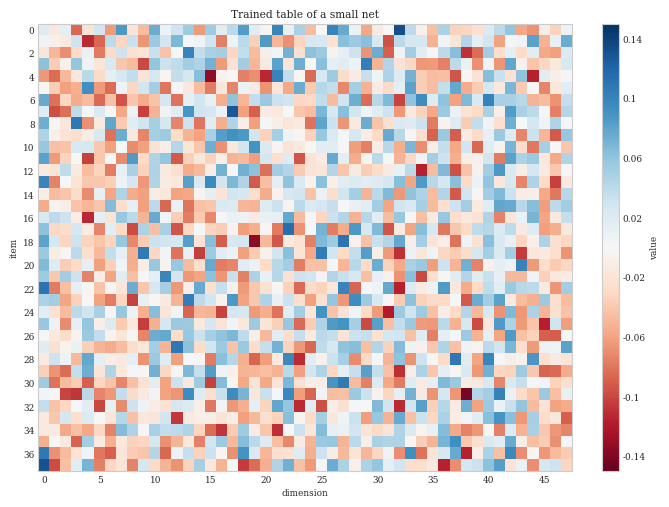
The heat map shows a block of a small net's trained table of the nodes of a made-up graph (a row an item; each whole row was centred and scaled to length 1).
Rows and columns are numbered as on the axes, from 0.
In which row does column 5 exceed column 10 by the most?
7
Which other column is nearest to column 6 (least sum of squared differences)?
3
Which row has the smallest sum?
36
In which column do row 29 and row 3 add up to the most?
29
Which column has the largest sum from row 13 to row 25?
0
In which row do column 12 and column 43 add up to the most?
20
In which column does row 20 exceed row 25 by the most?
43
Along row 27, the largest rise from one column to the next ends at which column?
12
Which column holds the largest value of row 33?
41
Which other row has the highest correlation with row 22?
11
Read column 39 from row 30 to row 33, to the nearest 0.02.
-0.02 0.04 -0.06 0.02
